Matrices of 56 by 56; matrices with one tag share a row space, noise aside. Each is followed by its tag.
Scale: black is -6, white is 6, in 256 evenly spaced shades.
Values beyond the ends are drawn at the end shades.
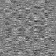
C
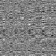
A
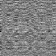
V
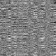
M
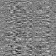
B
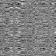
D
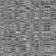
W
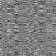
V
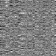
D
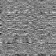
V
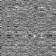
V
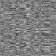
W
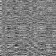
V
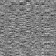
W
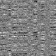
M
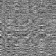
V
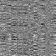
M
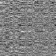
D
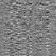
B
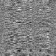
B
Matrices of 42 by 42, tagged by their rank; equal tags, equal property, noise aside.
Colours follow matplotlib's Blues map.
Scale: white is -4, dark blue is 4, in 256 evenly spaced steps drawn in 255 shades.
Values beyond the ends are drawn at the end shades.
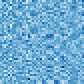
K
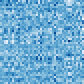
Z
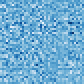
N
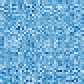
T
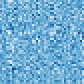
T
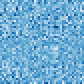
T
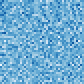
T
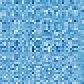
K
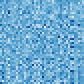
K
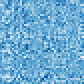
N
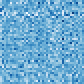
K
